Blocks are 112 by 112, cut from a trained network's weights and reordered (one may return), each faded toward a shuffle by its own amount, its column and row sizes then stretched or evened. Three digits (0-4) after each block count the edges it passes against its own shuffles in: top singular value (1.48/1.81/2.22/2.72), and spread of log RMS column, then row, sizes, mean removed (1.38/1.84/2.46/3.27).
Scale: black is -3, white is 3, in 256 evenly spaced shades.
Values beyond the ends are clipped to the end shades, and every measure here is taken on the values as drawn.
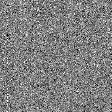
0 2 0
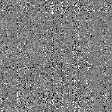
0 4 3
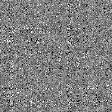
0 3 2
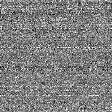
1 0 3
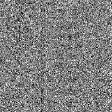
1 2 1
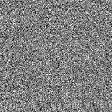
2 1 0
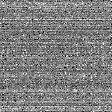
3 1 2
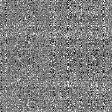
1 4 0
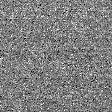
0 1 0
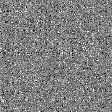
0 0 2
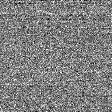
0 0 2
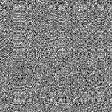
4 0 2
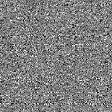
2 1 3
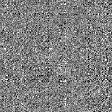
2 3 2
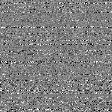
0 0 4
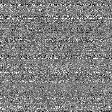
1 1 4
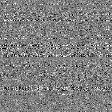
2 0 4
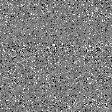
0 2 2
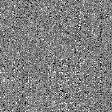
0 3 1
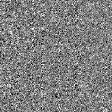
1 3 0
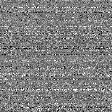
1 1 4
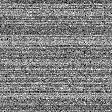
4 0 1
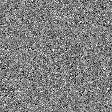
0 0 2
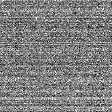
3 2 0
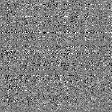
0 3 4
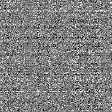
1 3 2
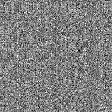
2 1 0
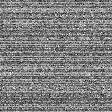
4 0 0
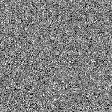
1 0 1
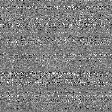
0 1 4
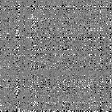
2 4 4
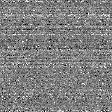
2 1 3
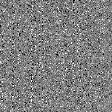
0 3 1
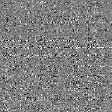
1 3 4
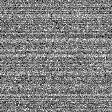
3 1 0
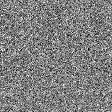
1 0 1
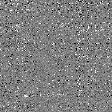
1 3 3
